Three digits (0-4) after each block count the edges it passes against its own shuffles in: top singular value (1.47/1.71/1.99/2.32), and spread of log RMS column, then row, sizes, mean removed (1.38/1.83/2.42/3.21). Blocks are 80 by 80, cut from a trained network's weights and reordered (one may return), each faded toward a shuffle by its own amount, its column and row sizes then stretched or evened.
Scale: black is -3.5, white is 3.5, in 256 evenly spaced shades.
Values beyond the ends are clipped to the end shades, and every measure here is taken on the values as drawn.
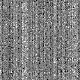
4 3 1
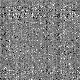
1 0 2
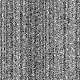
4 1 0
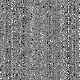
2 3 0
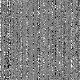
2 4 0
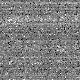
2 1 1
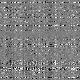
3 1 4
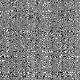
1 1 3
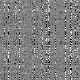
3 4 0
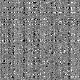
3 2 3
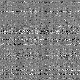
2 0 4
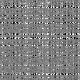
4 1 4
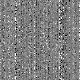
2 4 0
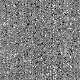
0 1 1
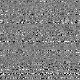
1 1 4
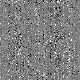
0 3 1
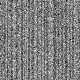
4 0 0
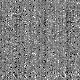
1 2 1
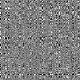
4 4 3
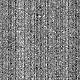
4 2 1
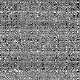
3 3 2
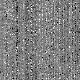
2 3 0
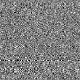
3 1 3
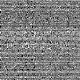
4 2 1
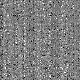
1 2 1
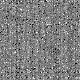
1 0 2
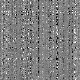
2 4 1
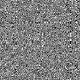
2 3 0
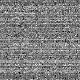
3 1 1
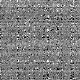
3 3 2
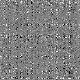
1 3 3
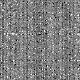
3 1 2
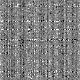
4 2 3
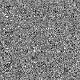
1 1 2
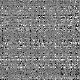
3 3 3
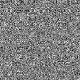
1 1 3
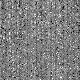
1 1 0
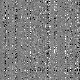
0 4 1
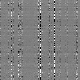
4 4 0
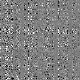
0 4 3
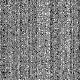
3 2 1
